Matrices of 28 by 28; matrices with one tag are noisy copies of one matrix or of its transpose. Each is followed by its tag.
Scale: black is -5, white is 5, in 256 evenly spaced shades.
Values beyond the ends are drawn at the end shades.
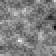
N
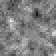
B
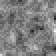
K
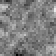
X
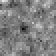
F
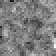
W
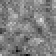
N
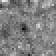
F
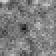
F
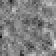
W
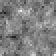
B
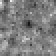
F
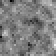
W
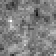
B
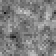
B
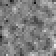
W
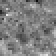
W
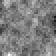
X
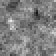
B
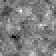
B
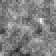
N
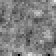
K
